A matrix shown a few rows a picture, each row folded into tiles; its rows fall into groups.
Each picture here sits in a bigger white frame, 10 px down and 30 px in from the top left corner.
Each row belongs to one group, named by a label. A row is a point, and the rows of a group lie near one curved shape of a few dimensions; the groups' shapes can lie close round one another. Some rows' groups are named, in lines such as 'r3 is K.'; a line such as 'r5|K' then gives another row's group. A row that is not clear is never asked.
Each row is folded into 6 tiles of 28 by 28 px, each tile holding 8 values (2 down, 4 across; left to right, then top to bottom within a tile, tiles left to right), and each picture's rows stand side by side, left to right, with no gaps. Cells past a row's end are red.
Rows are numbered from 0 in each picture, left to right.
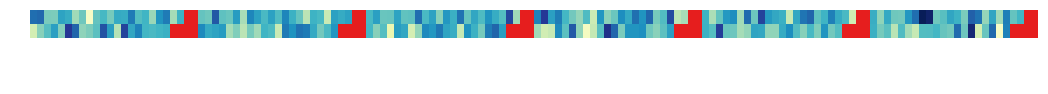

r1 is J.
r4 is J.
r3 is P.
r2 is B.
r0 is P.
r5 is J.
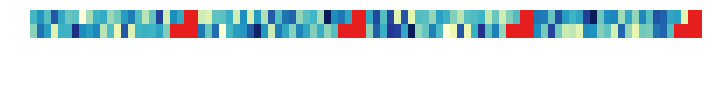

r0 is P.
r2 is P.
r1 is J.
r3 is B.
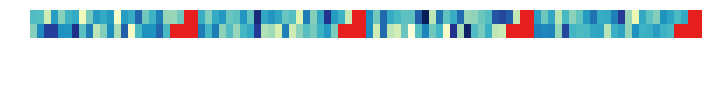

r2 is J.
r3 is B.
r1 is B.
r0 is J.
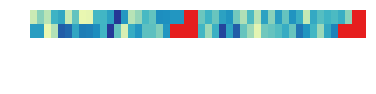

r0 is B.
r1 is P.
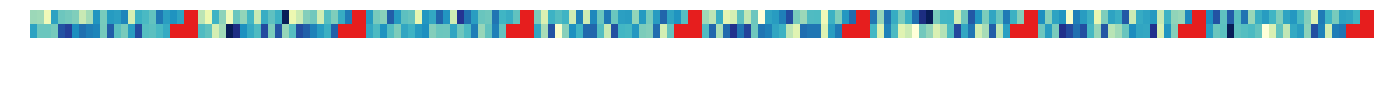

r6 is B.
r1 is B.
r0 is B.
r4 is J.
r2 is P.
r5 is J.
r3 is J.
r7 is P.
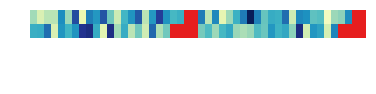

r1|J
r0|J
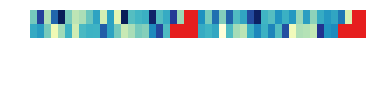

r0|B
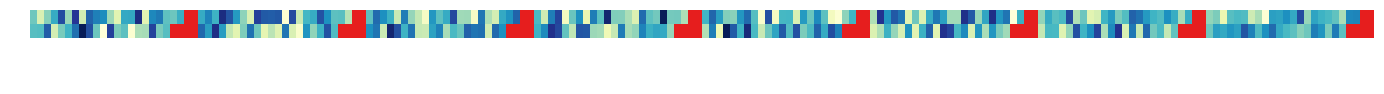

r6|P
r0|J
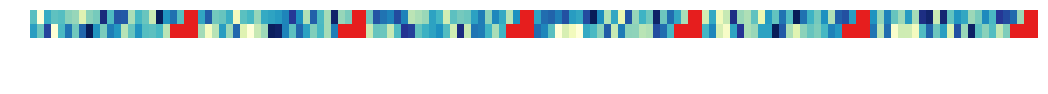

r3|B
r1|P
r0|J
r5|J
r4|B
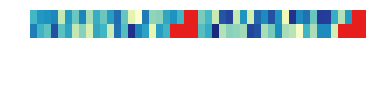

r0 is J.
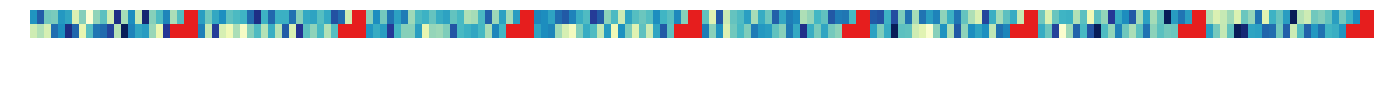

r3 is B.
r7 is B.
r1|J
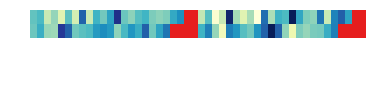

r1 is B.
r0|B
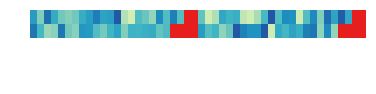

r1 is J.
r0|B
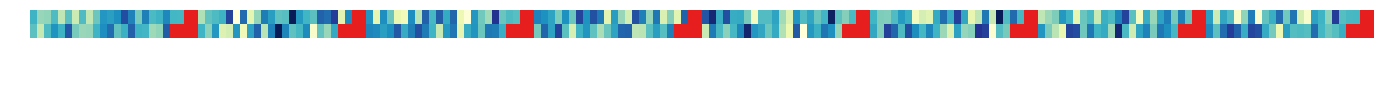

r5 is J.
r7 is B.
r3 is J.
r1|P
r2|B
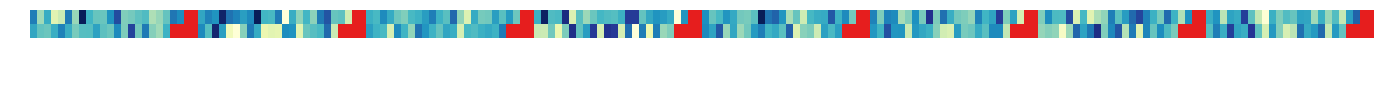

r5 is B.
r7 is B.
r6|P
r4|B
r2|B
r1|B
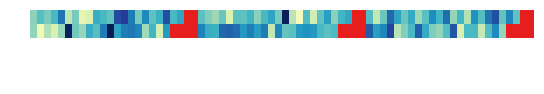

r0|P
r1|B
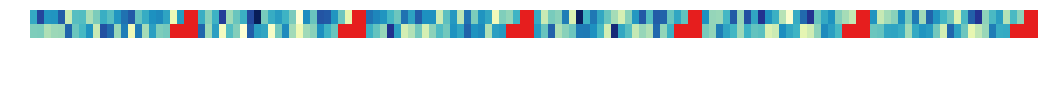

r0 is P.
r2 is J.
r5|J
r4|J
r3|J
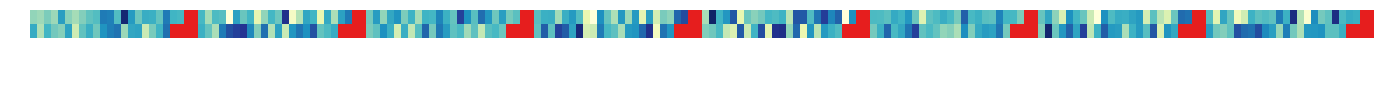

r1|B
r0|P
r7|B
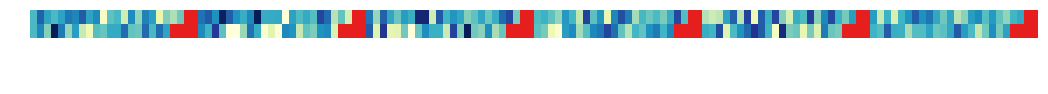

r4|J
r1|B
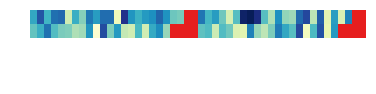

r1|J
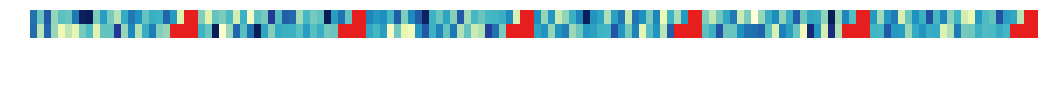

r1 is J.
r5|B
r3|J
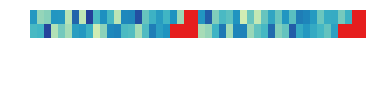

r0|J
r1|P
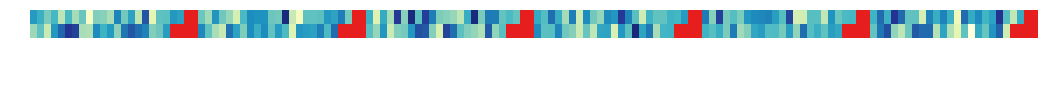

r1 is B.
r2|J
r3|J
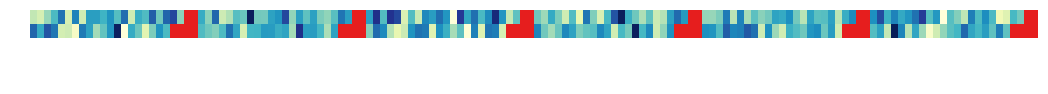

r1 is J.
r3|J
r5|J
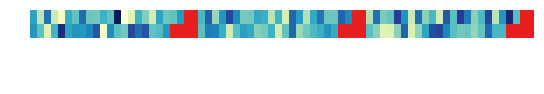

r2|B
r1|B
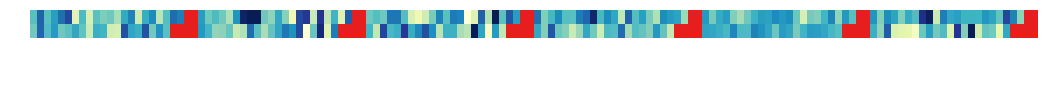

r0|B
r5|J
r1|J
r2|J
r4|B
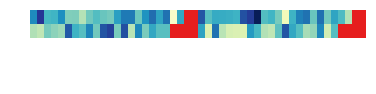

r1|J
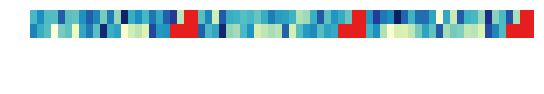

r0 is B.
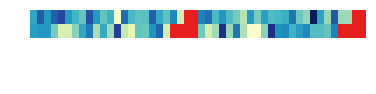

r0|B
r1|P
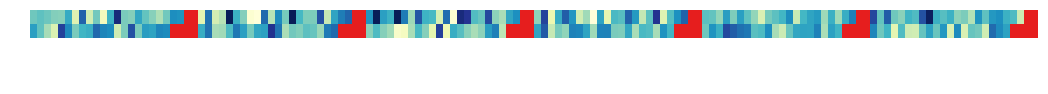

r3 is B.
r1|B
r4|B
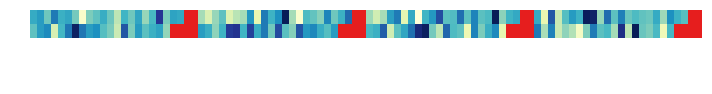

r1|B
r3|J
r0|P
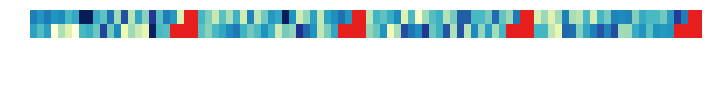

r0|B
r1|J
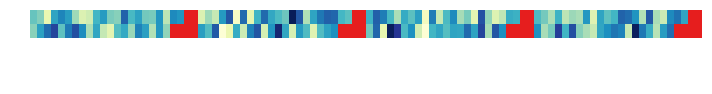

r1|P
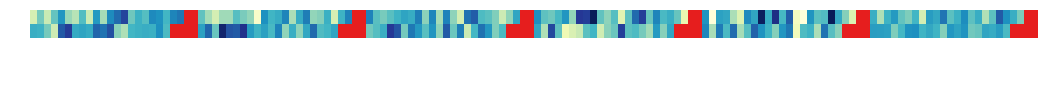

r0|B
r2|J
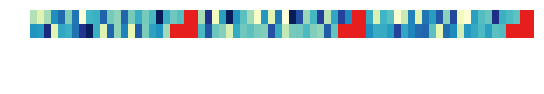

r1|B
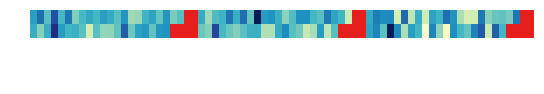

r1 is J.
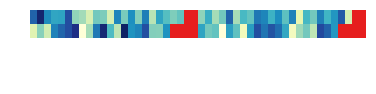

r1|B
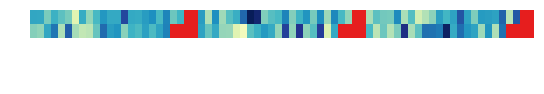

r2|P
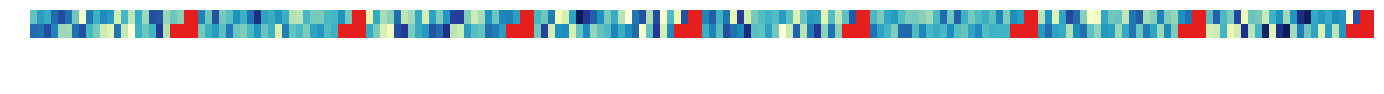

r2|B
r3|J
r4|P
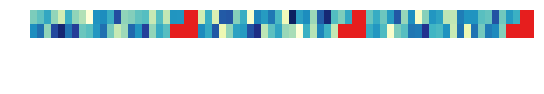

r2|P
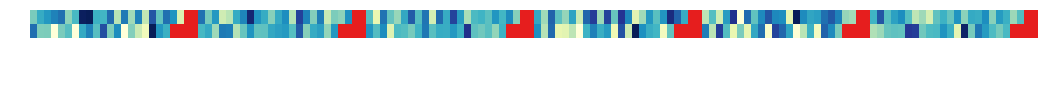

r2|J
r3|J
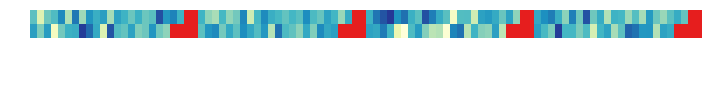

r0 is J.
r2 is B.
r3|J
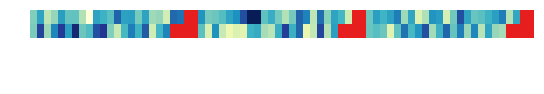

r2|P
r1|J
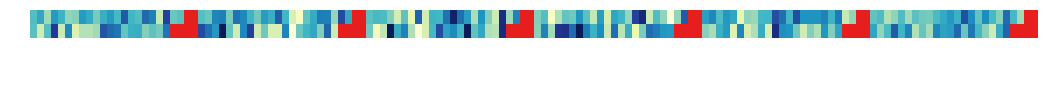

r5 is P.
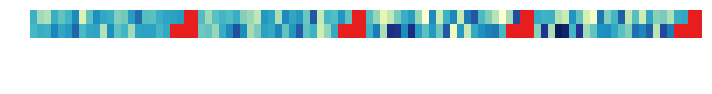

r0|J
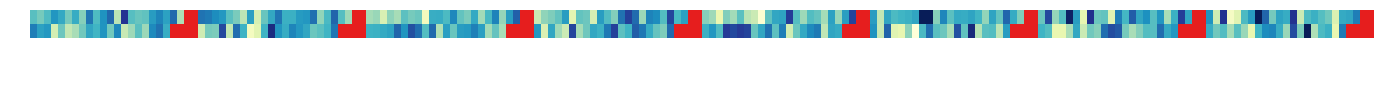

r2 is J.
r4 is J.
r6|B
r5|J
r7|J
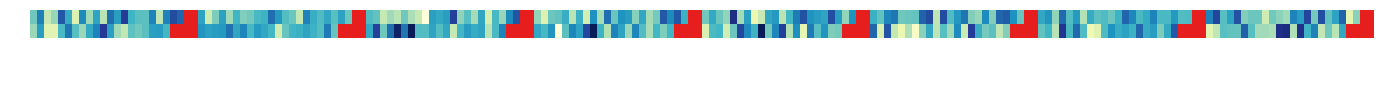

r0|B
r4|P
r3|J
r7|P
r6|P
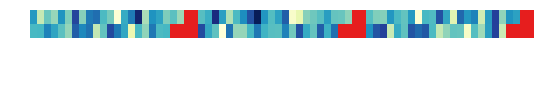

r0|J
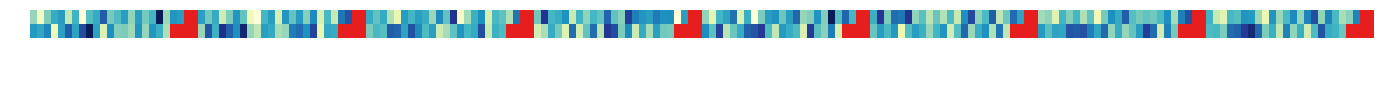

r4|J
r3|P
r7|J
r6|J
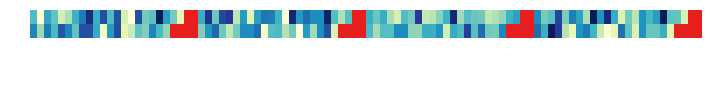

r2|J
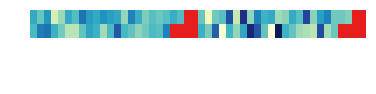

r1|J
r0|J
